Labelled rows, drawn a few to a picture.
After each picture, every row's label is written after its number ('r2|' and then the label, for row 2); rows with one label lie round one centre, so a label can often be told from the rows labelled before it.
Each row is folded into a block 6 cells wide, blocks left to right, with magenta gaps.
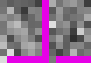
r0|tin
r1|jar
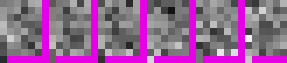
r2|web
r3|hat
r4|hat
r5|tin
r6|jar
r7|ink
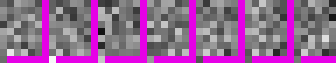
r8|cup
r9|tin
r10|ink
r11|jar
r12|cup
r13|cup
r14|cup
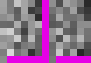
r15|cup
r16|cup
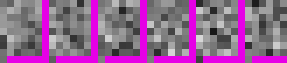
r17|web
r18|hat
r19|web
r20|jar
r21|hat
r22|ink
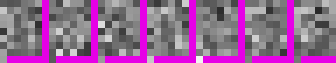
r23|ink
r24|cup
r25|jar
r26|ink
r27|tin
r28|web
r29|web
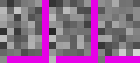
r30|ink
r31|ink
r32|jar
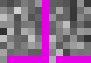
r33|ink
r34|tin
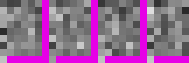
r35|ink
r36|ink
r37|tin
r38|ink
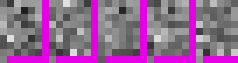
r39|web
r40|jar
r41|web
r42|web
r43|jar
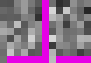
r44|cup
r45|ink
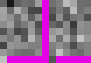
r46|ink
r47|cup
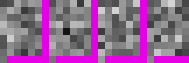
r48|web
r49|hat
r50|ink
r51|cup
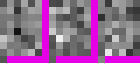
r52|hat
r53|web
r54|cup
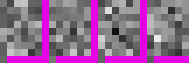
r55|cup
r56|jar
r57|hat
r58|web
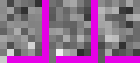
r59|tin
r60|cup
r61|web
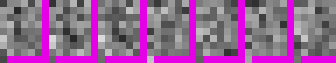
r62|hat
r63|hat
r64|hat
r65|ink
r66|cup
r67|ink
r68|web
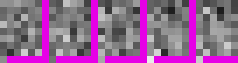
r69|jar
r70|cup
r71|ink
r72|tin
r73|tin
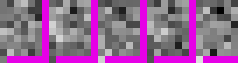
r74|cup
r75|web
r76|tin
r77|web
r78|tin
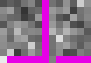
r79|tin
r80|web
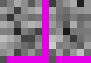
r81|hat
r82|hat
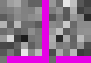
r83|jar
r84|cup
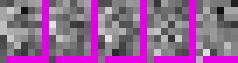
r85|web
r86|web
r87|web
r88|cup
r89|tin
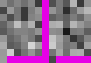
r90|tin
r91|hat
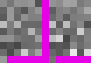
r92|jar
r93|jar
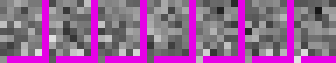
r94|jar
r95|hat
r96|jar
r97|web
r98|tin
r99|jar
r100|tin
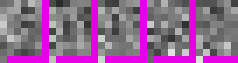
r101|web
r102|ink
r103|ink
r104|jar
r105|tin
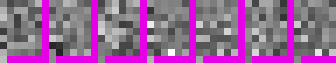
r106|ink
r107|jar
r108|web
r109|jar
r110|jar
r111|cup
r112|jar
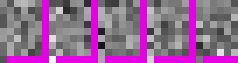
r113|cup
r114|tin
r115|ink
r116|ink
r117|jar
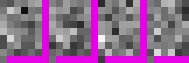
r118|web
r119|web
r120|hat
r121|cup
